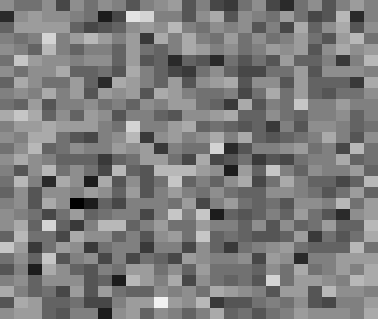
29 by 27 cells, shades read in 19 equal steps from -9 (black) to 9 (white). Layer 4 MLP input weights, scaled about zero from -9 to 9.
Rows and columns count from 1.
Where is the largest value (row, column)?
28, 12
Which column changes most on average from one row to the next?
16
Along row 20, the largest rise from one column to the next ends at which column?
26
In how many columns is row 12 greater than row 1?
12
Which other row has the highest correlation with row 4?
18
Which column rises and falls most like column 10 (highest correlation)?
5
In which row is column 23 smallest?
22
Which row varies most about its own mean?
2
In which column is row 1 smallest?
21
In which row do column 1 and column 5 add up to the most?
23
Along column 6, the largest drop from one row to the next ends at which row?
19
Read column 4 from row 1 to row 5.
1 1 2 6 4
